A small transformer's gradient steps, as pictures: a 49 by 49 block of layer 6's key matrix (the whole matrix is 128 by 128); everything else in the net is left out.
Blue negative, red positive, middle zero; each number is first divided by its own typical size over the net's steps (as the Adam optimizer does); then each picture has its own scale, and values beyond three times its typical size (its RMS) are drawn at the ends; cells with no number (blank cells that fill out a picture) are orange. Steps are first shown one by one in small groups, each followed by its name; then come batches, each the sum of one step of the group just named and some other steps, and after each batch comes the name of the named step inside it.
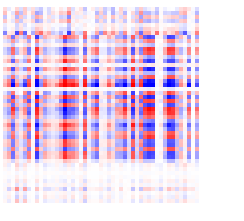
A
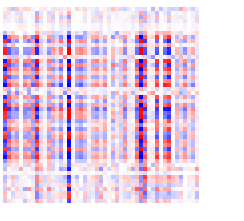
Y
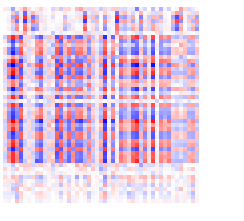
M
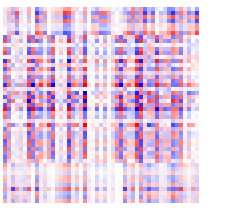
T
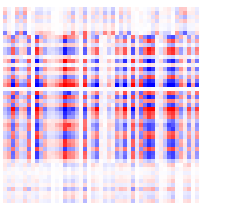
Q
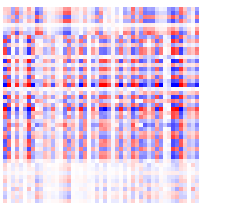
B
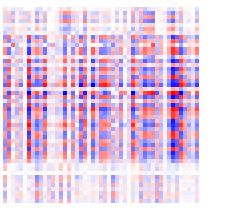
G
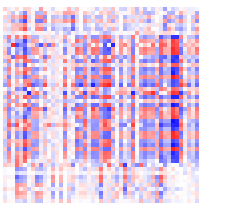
G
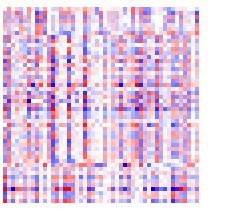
T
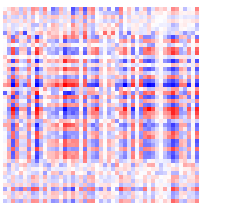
Q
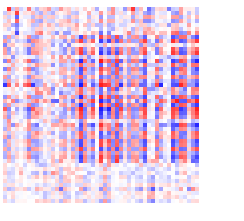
B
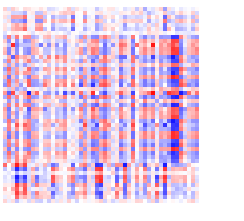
G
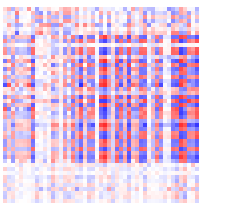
B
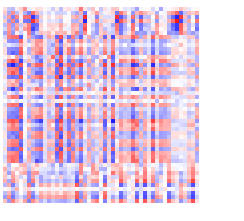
M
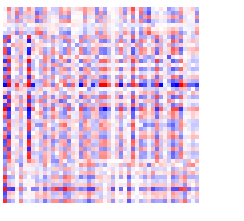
B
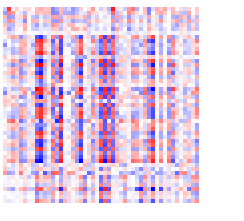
M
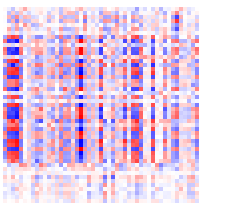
M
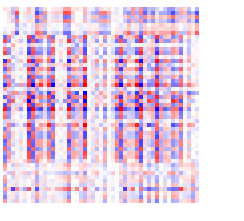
T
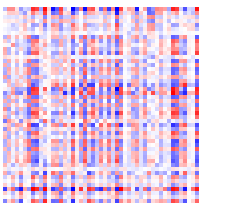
G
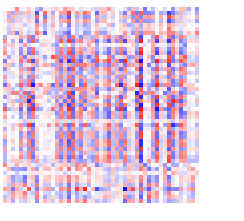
T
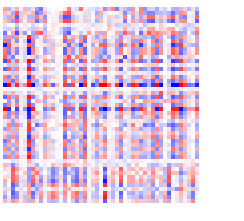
B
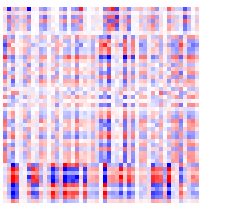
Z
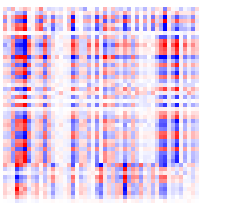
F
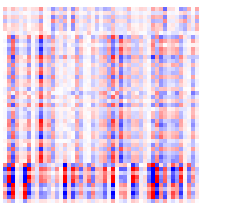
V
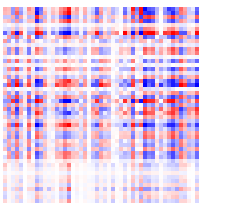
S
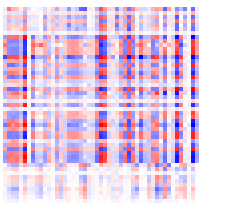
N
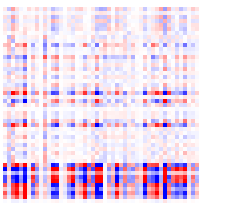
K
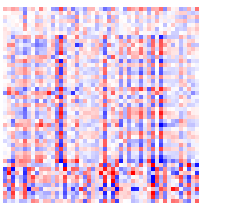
V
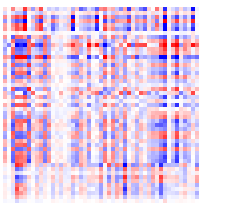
F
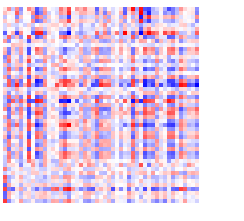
S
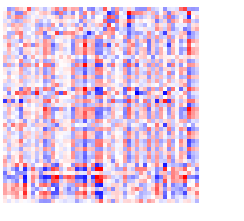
K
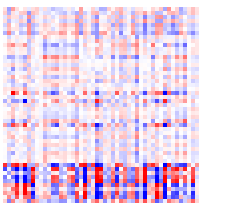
K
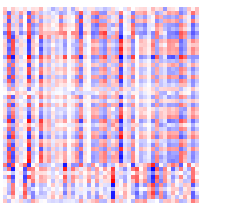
V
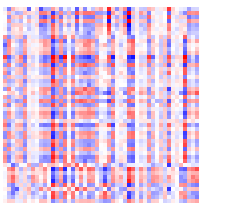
Z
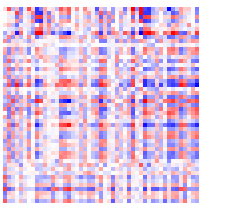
S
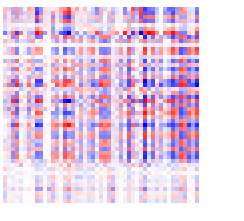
S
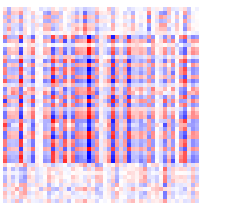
K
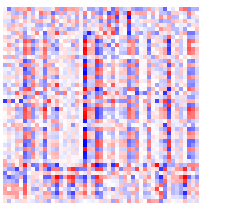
K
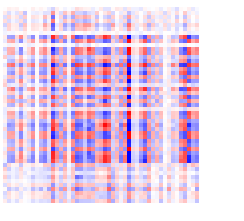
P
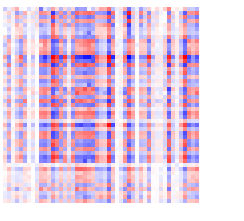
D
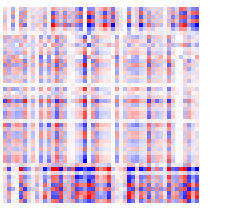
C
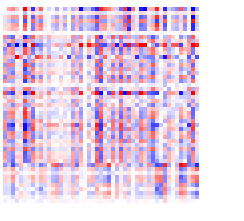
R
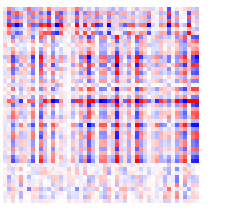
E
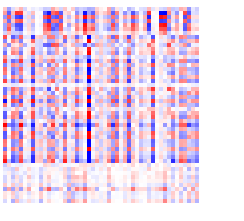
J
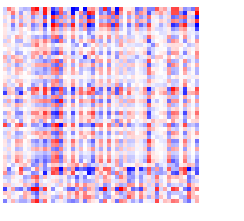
C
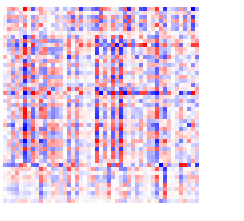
R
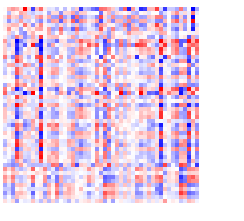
R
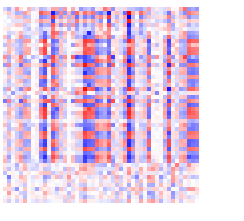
D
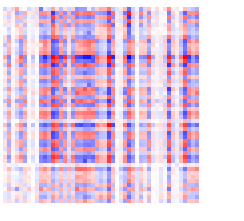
D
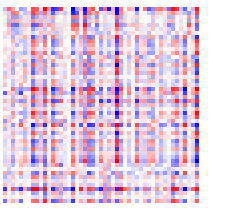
E
